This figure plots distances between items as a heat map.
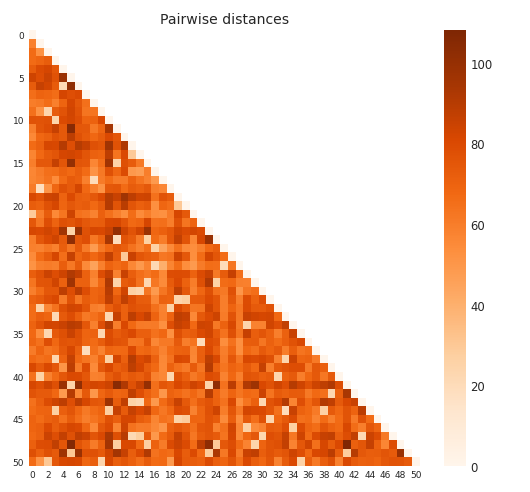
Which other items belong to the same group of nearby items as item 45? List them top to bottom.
19, 20, 31
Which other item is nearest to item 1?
18
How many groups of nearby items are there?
16
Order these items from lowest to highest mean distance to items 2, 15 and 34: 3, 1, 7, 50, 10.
50, 1, 7, 3, 10
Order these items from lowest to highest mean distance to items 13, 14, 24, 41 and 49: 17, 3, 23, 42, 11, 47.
47, 23, 17, 11, 3, 42
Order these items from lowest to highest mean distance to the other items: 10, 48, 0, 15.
0, 15, 48, 10
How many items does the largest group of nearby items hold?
5
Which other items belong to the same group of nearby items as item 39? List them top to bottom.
42
